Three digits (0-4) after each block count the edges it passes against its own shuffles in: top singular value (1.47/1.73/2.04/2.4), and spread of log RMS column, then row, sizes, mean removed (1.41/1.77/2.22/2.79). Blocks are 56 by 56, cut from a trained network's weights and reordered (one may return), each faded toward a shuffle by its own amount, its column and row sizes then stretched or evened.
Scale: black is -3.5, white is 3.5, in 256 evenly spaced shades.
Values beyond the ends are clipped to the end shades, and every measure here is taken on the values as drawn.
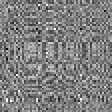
4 1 2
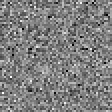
1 0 0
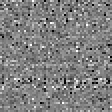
1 0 3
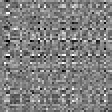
4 3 3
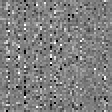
0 4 0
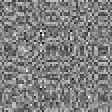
4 0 1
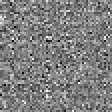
2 2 0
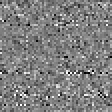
1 1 3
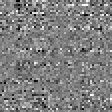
2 2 4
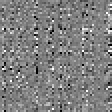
2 4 1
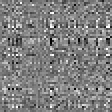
4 3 3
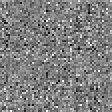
1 2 0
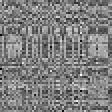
4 0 1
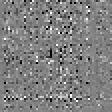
1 4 3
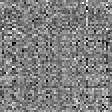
3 2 0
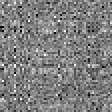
3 2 1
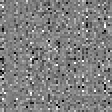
0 4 0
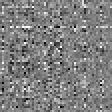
3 4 2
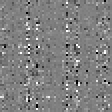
0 4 2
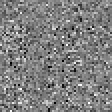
0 2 2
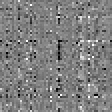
1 4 2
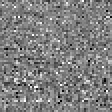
0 1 2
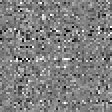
0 3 3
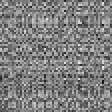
4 2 1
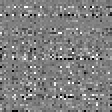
1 3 4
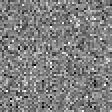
2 1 0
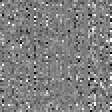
0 4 1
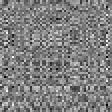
4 3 2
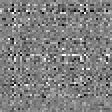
3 2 4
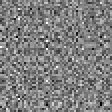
3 2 0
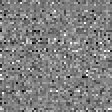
0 0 3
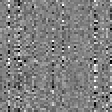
3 4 1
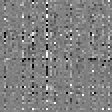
2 4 2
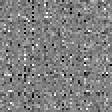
1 3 2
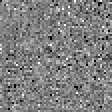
0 2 0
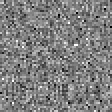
2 0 0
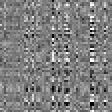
4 4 1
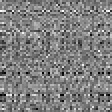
4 1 3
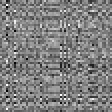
4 3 1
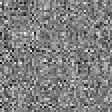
2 1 2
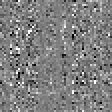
0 4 2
